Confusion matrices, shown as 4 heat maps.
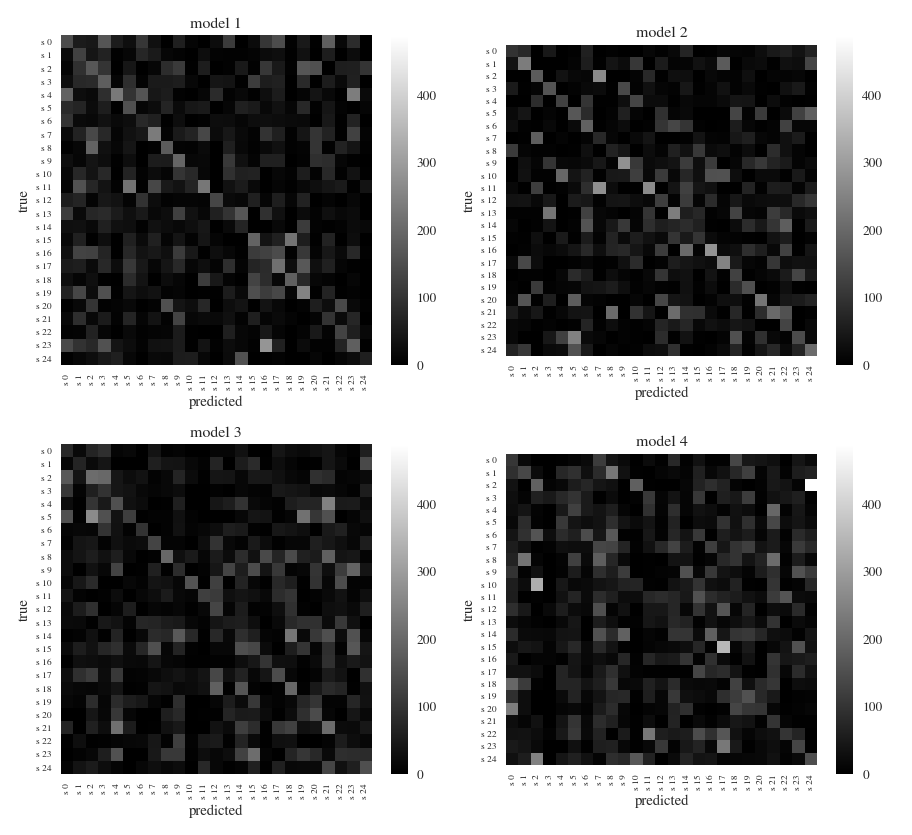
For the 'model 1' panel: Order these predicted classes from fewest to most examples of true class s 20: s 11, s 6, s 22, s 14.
s 6, s 14, s 11, s 22
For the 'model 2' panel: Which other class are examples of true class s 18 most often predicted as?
s 23
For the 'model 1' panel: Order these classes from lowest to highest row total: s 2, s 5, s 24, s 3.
s 24, s 5, s 3, s 2
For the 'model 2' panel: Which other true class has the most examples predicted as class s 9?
s 3
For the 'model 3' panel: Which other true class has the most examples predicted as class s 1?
s 17
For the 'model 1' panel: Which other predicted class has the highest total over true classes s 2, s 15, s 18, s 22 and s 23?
s 16
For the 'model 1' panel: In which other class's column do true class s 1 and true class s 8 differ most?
s 2
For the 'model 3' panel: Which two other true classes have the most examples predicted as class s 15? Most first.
s 23, s 9
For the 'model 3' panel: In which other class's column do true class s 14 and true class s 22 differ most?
s 18
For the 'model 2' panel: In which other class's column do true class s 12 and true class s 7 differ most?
s 2
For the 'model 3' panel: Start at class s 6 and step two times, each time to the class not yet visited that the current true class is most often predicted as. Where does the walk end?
s 0
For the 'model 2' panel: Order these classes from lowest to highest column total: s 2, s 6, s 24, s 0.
s 0, s 2, s 24, s 6
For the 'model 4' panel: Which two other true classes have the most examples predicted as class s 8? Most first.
s 1, s 6
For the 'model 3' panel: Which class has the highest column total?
s 21
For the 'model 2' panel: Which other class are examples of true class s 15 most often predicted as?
s 13
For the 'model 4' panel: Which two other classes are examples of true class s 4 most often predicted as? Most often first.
s 21, s 5
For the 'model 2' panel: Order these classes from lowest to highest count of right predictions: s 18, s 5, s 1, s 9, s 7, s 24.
s 7, s 18, s 5, s 24, s 1, s 9
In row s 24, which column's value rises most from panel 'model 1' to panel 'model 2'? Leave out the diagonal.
s 5
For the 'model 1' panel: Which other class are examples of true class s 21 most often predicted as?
s 9
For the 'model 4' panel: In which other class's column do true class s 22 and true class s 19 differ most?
s 11
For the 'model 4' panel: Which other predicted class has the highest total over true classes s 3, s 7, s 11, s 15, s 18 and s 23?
s 17
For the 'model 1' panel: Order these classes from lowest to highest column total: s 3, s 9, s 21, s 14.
s 14, s 21, s 9, s 3
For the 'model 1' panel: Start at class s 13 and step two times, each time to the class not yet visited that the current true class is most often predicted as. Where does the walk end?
s 19
